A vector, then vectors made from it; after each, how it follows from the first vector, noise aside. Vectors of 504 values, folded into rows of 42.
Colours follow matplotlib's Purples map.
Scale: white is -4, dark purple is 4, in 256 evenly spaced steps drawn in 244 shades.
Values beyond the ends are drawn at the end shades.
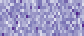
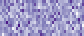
negated.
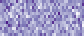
negated.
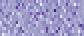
wrapped around, negated, partly zeroed.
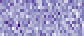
negated.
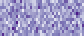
copied.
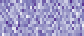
negated.
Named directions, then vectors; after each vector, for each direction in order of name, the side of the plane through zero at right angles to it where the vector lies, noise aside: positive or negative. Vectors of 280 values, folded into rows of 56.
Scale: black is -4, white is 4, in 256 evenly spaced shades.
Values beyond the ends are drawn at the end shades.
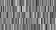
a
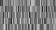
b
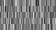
positive, positive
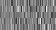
positive, negative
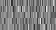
positive, negative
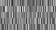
positive, negative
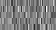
positive, negative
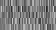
negative, positive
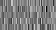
negative, positive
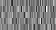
positive, negative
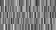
positive, positive
